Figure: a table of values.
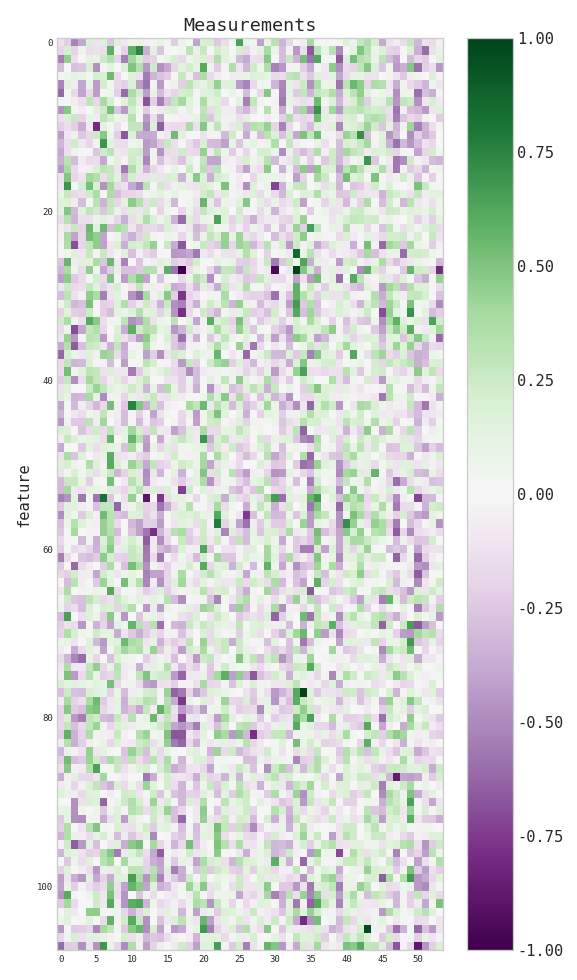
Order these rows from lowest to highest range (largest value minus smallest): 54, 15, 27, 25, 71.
15, 71, 25, 54, 27
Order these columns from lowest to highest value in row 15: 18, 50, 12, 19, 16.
12, 50, 19, 16, 18
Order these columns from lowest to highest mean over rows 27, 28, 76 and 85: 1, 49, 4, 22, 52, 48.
22, 52, 48, 49, 4, 1
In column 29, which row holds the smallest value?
86
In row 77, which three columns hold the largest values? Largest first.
34, 33, 15
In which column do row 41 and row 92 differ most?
49
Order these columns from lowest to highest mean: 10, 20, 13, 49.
13, 49, 10, 20
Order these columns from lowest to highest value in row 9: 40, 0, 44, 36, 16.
0, 16, 40, 44, 36
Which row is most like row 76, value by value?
4
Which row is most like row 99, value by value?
69
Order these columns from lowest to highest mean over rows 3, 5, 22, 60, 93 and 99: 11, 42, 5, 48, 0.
0, 5, 48, 11, 42
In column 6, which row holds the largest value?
54
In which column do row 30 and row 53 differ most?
11
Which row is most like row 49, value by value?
65
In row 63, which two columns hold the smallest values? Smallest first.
50, 12
